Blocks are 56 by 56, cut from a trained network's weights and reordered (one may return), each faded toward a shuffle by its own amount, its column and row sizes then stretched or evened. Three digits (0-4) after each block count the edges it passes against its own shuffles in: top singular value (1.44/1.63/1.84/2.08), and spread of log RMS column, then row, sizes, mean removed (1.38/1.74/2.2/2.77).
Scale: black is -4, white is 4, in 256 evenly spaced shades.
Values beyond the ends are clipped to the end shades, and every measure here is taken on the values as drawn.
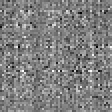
1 0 3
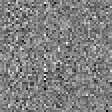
1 3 0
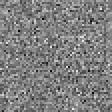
0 0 1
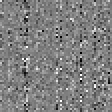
0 4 1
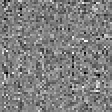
1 3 1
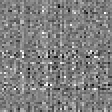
2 1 4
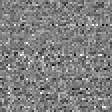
0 0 3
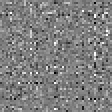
1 3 2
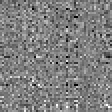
2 3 2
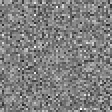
2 2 1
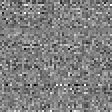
2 0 4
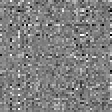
2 3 3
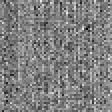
2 1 0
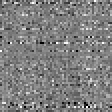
0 0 4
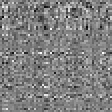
4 1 4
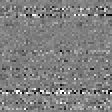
2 0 4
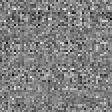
3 1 3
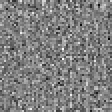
0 0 0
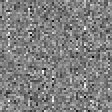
0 3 0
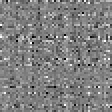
1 1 4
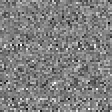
0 0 3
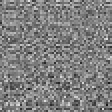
4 0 3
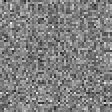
3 0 1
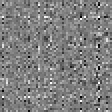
2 4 2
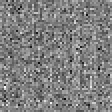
0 0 1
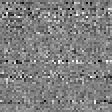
1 0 4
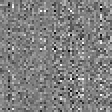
2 4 1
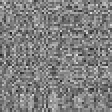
4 0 2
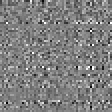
3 2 4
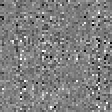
0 3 2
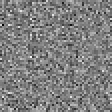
1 1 1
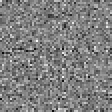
0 1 2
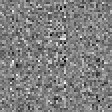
0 3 0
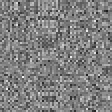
3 1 1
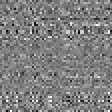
4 1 4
